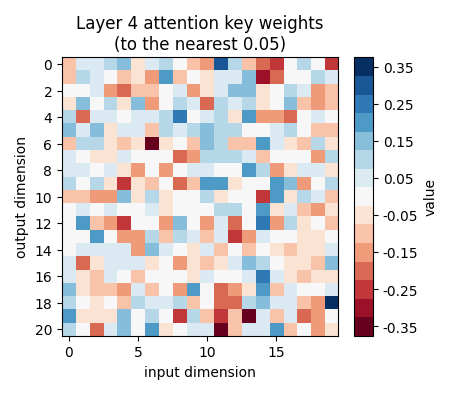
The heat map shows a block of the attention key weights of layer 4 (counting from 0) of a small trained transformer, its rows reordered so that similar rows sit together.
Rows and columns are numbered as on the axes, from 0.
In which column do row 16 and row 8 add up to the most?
14
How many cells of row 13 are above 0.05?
3
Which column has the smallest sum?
18
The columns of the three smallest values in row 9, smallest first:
4, 8, 17
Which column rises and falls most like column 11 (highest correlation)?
2
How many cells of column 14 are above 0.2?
2
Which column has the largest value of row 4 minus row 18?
11
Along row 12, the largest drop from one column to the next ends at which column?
15
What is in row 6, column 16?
-0.05
